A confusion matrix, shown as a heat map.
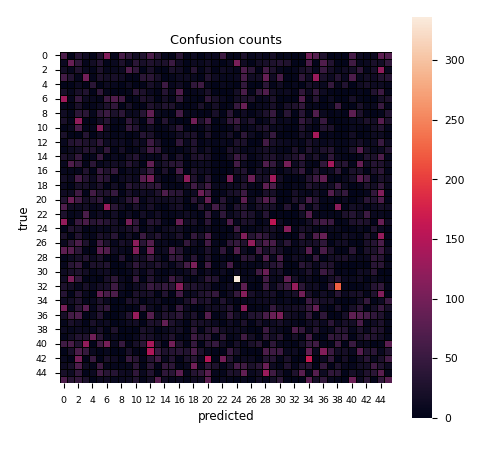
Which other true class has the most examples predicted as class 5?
10
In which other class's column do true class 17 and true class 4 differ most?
29
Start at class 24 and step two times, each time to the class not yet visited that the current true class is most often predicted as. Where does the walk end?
1
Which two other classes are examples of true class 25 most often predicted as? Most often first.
44, 36
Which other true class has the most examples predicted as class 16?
32
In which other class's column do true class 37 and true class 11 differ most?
35
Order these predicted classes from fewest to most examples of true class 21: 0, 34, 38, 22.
34, 22, 0, 38
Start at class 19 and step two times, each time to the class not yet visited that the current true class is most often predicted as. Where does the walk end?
28
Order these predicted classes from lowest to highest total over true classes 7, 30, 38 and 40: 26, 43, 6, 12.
26, 43, 6, 12
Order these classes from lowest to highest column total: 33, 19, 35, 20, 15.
19, 15, 33, 35, 20
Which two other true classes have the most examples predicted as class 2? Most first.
9, 42
